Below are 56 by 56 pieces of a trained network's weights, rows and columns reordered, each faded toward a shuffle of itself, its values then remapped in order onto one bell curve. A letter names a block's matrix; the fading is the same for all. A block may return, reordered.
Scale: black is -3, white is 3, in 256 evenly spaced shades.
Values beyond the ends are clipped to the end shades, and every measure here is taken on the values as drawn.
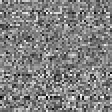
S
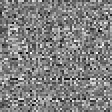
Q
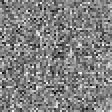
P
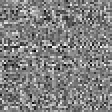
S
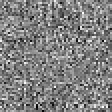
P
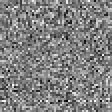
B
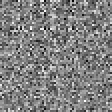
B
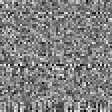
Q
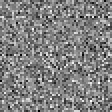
P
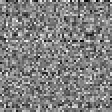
S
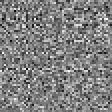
S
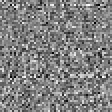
S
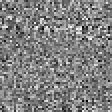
S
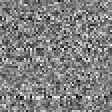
S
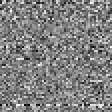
S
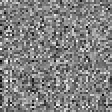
B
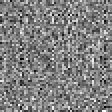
B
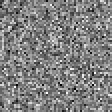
P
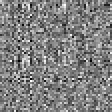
B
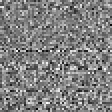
Q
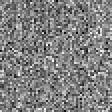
P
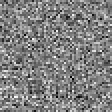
B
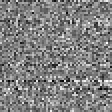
S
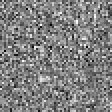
P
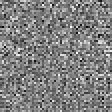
Q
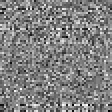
S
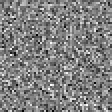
P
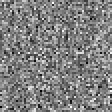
P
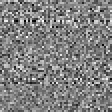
S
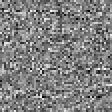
S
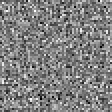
P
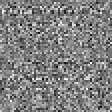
S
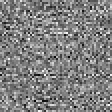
Q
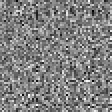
B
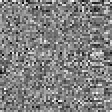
Q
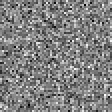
P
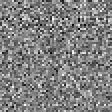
S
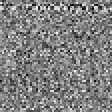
Q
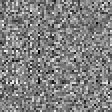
B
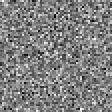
P
